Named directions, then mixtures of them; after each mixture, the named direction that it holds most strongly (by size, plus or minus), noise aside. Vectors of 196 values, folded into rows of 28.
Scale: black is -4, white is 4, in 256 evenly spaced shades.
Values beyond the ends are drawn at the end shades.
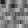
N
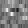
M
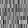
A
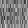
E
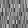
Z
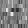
M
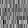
A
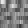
N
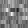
M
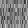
E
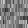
A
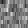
N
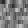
N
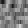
N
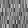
Z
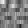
N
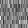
A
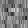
M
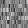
Z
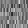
Z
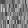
Z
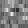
M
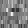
M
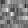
M
